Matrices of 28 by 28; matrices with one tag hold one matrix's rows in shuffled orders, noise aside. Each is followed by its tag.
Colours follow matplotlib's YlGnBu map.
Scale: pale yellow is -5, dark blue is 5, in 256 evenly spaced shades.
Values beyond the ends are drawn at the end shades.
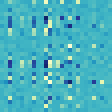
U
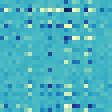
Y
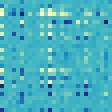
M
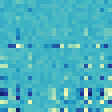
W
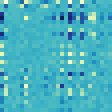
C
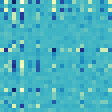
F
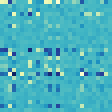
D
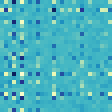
F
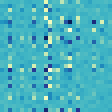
U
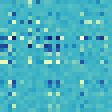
D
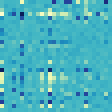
M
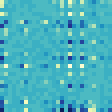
C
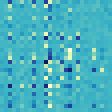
U
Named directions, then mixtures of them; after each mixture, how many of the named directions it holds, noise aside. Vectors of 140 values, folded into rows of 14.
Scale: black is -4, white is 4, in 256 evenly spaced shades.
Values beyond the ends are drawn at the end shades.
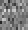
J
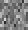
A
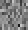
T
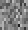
two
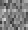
three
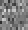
one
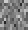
one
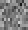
three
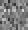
one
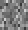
two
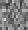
three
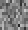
two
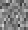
two
